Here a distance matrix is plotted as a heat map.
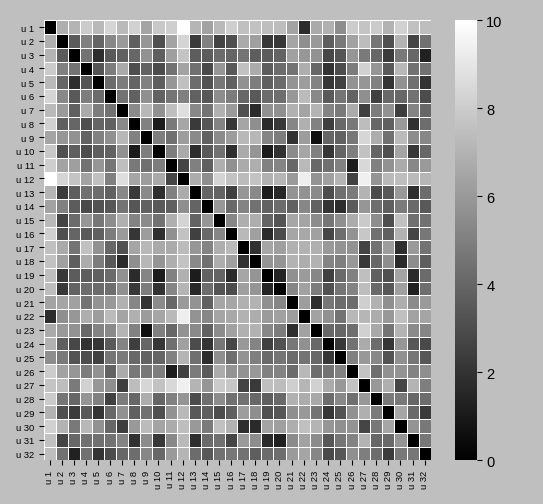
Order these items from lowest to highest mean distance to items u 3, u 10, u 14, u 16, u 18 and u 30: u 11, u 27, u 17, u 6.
u 6, u 17, u 27, u 11
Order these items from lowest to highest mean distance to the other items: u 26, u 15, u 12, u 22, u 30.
u 26, u 15, u 30, u 22, u 12
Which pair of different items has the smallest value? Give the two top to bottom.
u 9, u 23
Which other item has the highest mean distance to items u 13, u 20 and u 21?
u 27
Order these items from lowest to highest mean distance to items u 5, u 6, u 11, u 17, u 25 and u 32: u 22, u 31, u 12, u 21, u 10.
u 10, u 31, u 21, u 12, u 22
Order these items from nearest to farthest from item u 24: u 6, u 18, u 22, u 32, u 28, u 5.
u 5, u 32, u 6, u 28, u 18, u 22
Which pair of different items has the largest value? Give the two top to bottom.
u 1, u 12
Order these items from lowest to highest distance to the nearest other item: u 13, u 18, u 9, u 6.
u 9, u 13, u 18, u 6
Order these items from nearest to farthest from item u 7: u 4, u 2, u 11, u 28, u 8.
u 28, u 8, u 2, u 4, u 11
